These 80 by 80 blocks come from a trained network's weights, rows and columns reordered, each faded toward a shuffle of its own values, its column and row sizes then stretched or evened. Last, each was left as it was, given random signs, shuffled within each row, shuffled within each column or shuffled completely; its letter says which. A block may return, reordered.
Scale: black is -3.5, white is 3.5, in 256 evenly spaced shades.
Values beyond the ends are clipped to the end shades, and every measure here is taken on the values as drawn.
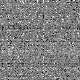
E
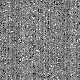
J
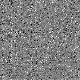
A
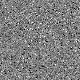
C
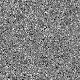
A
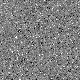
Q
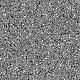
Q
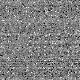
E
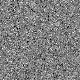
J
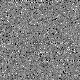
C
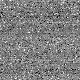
C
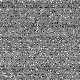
C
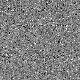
C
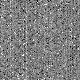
J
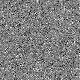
Q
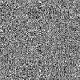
E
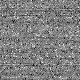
C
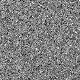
J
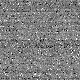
C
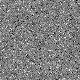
Q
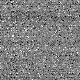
E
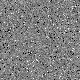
Q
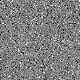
C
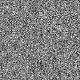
E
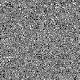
E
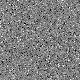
Q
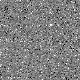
A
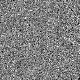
J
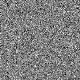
A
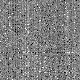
E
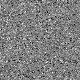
C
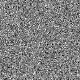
A
